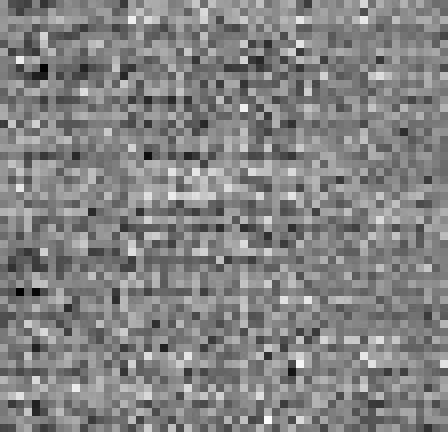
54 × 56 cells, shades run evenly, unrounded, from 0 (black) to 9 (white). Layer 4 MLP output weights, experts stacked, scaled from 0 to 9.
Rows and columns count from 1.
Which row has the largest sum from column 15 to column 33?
25
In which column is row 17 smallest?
51
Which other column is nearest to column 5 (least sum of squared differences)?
2
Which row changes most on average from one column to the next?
43
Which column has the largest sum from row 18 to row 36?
29
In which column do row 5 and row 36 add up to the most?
6
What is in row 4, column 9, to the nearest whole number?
5
